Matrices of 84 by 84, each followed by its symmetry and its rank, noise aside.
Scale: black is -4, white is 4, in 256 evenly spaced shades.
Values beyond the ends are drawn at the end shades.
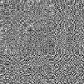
symmetric, rank six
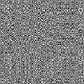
no symmetry, rank seven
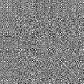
symmetric, rank six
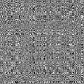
antisymmetric, rank six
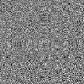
no symmetry, rank six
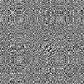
symmetric, rank five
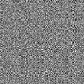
no symmetry, rank seven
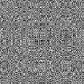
no symmetry, rank seven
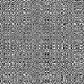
no symmetry, rank six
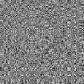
symmetric, rank six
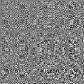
no symmetry, rank five
